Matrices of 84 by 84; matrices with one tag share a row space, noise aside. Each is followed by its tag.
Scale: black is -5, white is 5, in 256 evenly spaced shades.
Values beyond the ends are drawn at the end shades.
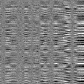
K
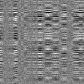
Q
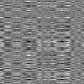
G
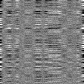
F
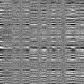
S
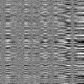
K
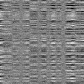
S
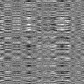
G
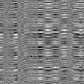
Q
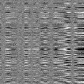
K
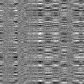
Q
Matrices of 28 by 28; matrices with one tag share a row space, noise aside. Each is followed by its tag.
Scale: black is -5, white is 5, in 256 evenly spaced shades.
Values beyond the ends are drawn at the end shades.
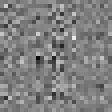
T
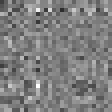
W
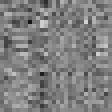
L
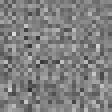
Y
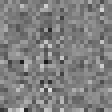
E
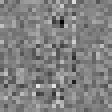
T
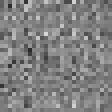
Y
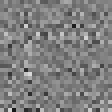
Y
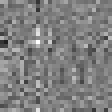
W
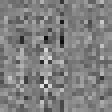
E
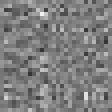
L
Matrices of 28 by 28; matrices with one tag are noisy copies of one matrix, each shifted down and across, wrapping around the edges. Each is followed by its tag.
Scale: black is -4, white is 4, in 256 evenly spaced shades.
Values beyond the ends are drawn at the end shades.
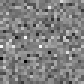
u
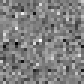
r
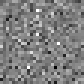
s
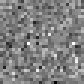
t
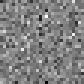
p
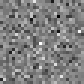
s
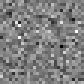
u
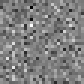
p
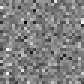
s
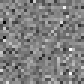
s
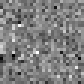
r
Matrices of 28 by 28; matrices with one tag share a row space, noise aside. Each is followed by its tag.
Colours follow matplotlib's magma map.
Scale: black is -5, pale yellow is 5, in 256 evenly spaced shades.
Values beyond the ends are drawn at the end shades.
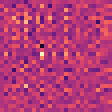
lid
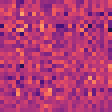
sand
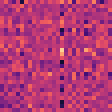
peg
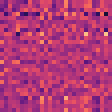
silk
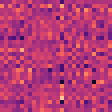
peg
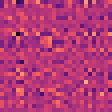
sand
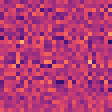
sand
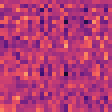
silk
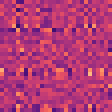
sand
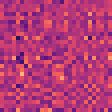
sand
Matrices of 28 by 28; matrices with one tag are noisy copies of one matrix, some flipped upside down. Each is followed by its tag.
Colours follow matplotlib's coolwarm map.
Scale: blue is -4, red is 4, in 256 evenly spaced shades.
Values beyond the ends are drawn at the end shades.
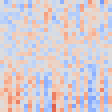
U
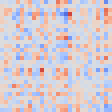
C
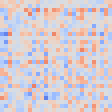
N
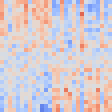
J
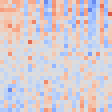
U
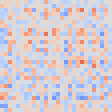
N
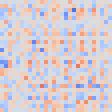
N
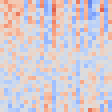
U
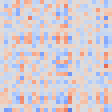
C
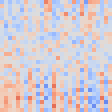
U
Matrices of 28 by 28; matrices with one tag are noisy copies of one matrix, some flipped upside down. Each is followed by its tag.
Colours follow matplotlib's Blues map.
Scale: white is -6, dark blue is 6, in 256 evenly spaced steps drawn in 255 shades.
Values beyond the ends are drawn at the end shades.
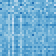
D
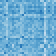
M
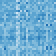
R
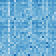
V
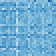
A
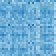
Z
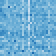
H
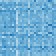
A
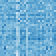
R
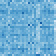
Z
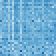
D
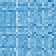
A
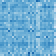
Z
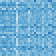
A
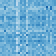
R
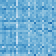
A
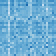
V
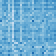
D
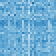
H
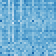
D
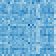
Z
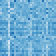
V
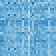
H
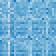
V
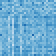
D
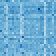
M
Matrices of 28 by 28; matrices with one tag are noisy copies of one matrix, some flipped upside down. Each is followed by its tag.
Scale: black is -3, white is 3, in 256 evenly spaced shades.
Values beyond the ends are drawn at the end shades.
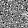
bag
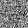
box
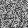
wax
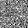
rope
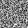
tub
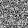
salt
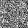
salt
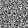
box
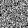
rope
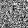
tub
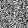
tub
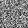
rope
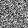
bag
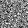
wax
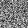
tub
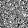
bag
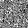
tub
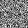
rope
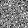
bag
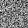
rope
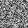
wax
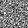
rope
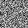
rope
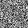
tub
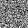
box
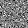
rope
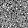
rope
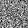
rope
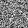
bag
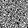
rope
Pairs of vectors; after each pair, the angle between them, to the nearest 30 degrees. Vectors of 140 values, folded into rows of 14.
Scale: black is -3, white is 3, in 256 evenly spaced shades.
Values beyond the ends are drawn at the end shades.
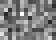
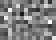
120 degrees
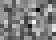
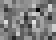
30 degrees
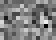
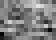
120 degrees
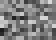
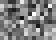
90 degrees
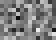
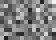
120 degrees
